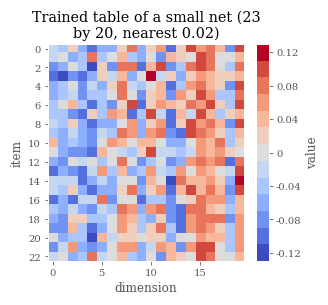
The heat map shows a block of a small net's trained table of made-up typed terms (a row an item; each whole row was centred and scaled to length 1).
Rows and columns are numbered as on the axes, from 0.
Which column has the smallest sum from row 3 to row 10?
3
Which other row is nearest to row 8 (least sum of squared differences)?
0
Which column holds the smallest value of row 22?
11
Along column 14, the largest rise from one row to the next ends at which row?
8
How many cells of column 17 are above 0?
16
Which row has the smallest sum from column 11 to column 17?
7
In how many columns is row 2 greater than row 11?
9
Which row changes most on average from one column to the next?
2
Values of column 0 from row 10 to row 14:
0.04 0 -0.06 -0.1 -0.02
